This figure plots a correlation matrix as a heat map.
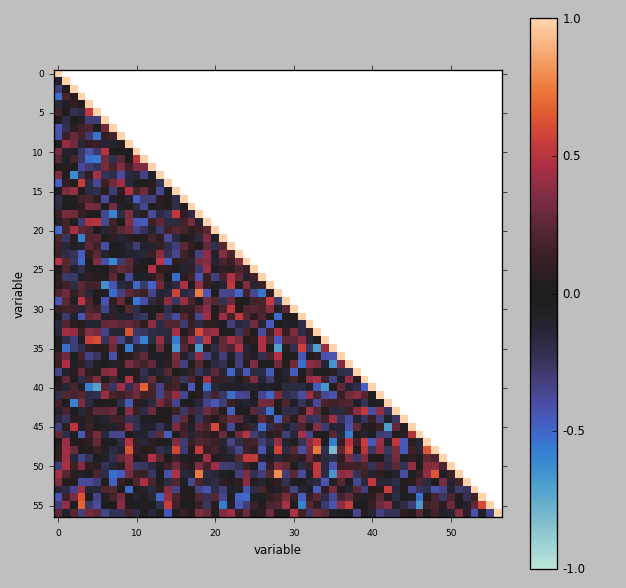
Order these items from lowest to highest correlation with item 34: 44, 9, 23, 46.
9, 46, 44, 23
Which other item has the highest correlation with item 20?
45
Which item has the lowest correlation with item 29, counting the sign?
10
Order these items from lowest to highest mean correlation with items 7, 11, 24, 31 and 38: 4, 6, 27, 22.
27, 22, 4, 6
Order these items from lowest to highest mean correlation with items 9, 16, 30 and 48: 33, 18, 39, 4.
4, 39, 18, 33
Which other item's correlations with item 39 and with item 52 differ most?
40
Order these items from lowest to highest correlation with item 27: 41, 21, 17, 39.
41, 39, 21, 17
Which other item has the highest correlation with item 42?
53
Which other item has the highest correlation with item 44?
35
